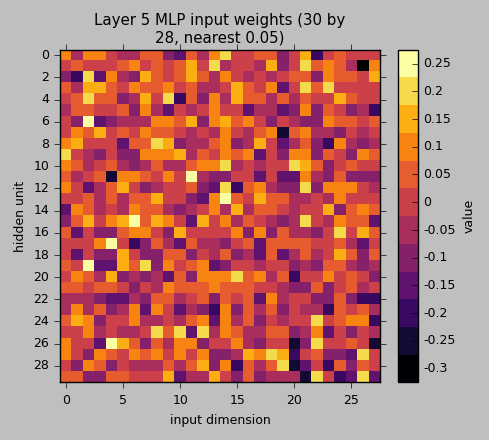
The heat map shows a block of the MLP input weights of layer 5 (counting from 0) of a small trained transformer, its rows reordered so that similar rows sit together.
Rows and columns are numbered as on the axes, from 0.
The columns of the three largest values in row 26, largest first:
4, 22, 5
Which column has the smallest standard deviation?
16
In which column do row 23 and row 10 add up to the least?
23
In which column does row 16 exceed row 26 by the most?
27
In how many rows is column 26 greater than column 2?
8
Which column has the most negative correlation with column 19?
21
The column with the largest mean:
14
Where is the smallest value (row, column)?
1, 26
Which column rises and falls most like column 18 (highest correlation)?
3
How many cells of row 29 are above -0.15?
23
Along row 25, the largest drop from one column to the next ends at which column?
11
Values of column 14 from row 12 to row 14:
0.2 0.25 -0.05
